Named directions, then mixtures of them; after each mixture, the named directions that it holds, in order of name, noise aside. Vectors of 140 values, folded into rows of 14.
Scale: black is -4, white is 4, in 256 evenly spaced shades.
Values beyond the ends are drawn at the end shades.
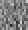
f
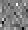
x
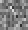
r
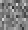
r, x.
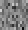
f, r, x.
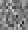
f, r.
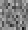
f, r, x.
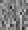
f, r, x.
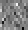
x.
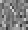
f, r, x.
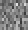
f, r, x.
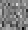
f, x.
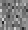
r, x.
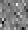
x.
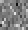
r, x.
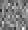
f, r, x.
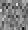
f, r, x.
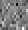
f, x.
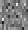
r, x.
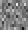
r, x.
